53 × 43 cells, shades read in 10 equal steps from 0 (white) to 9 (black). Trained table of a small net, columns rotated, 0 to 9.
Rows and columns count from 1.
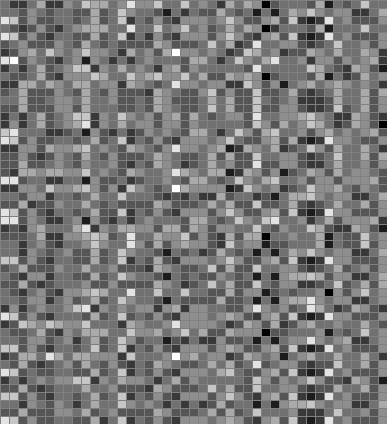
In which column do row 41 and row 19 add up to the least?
20
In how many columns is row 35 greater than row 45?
23
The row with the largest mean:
43
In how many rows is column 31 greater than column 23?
24
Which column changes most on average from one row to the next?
35
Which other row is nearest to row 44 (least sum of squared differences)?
50
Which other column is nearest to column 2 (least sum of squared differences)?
1
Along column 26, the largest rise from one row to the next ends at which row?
19
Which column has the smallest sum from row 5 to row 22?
29
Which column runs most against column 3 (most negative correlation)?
14
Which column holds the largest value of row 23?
10
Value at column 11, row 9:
7
